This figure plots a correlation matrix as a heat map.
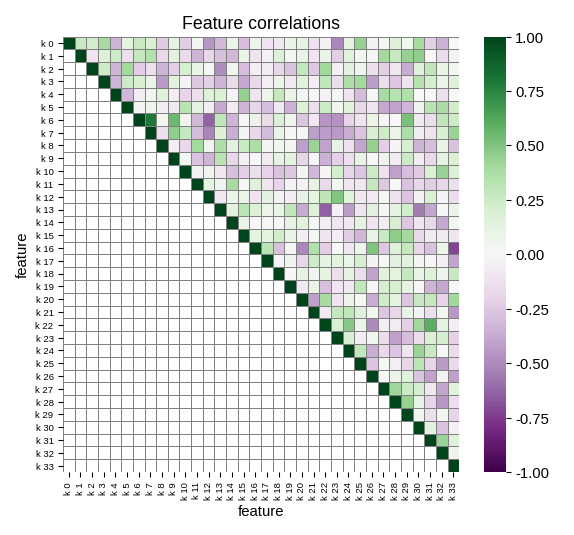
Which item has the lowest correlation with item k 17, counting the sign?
k 33
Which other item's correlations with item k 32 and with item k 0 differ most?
k 25
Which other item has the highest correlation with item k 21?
k 8
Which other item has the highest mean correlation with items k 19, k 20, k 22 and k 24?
k 30
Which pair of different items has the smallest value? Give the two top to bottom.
k 16, k 33
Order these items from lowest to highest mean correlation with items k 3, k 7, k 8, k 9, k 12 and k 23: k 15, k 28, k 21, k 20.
k 28, k 20, k 15, k 21
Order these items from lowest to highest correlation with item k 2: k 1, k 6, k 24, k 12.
k 6, k 1, k 12, k 24
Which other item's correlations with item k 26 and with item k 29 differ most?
k 18
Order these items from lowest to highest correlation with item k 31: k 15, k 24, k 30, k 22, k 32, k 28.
k 28, k 15, k 30, k 24, k 32, k 22
